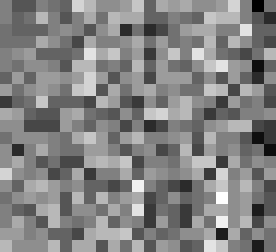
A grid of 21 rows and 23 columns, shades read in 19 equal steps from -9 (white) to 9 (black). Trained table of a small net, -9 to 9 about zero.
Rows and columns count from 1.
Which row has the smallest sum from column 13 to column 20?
1
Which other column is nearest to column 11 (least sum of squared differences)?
2
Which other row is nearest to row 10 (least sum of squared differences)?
15
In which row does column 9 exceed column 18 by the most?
21
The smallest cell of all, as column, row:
19, 17
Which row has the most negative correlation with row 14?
16
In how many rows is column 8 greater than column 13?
4
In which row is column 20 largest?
8
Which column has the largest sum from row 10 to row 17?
23
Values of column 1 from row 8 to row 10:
-2 5 -3
